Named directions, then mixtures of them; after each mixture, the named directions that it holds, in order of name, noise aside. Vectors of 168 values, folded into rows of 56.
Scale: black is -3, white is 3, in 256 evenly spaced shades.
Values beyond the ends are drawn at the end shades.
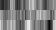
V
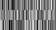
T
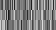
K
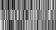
K, T.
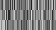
K.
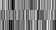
T, V.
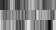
V.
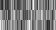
K, V.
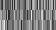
K.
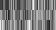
K, V.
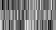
T, V.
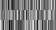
T.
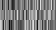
T.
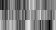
V.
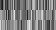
K, V.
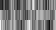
K, V.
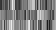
T, V.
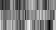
V.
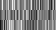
K, T.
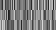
K.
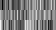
T, V.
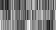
K, V.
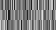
K.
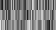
K, V.
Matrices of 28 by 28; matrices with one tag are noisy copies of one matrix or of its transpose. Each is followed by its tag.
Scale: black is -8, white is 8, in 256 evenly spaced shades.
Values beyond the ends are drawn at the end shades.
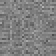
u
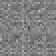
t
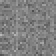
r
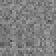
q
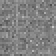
r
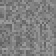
q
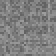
q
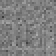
q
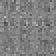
r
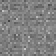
t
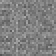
r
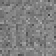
q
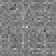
t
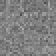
q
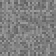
u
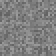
t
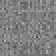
u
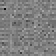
u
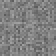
t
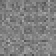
q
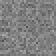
r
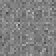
t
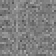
r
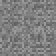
t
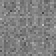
r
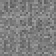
r
